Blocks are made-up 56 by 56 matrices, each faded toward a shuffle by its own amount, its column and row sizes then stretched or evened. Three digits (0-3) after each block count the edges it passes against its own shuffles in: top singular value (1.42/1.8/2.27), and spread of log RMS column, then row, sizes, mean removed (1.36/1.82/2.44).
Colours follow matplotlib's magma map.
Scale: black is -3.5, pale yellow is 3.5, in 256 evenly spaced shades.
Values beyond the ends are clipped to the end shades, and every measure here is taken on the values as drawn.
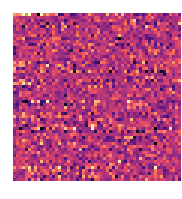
1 1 2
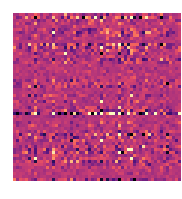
2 2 3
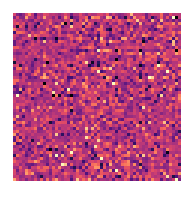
0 0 1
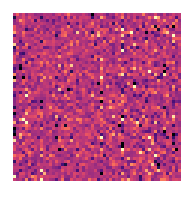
0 2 0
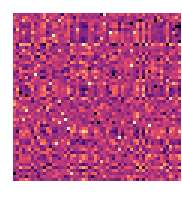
3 1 1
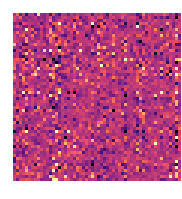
0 3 1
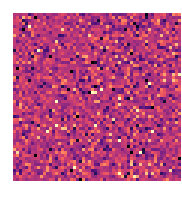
1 0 0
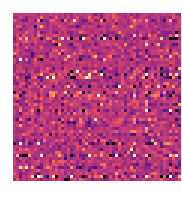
1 1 3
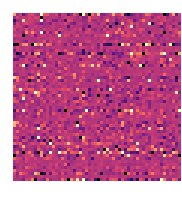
1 1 3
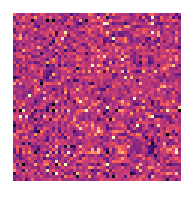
2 1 1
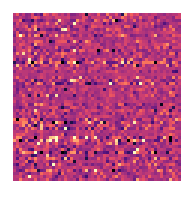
0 1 3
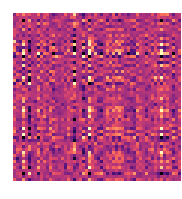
3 3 3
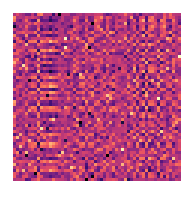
3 2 0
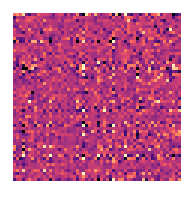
2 2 3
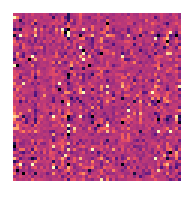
1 3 1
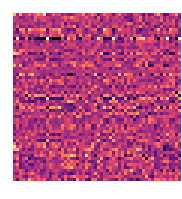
3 0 3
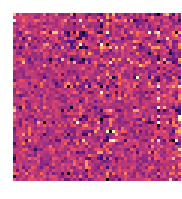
0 2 2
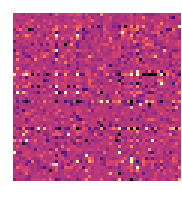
2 1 2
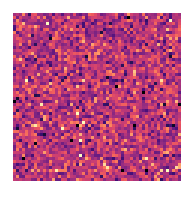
0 0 0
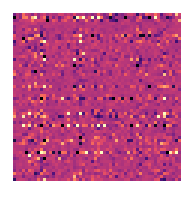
0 2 3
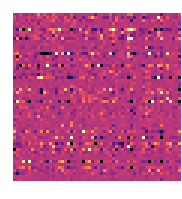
0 2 3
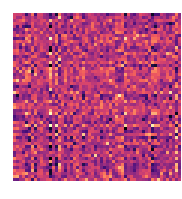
3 3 1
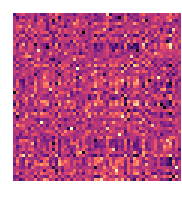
3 2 1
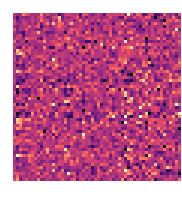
1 2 1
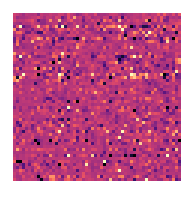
1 2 3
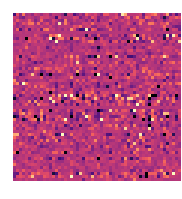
0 1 3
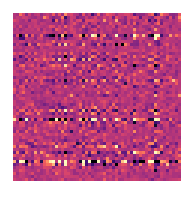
3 2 3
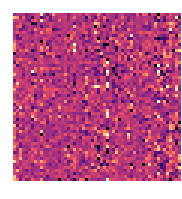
0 3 0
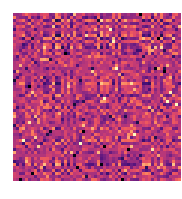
3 0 1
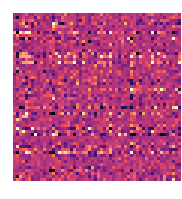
2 2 3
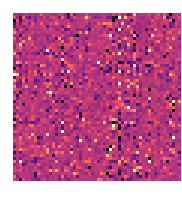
1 2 0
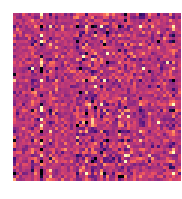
2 3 1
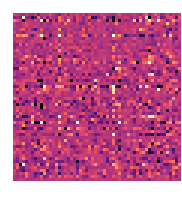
0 2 3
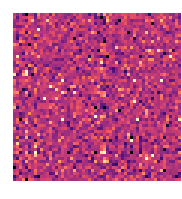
1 1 0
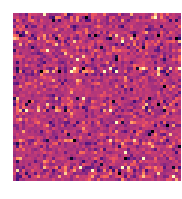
0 0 2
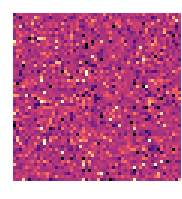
0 1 0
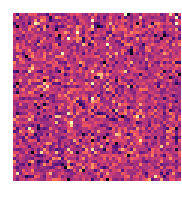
1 1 0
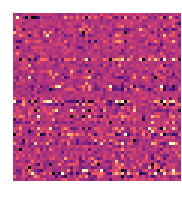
2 1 3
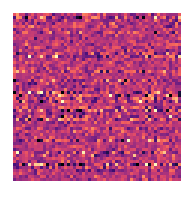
2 0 3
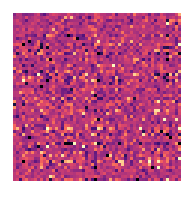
2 1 2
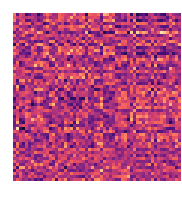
3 0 2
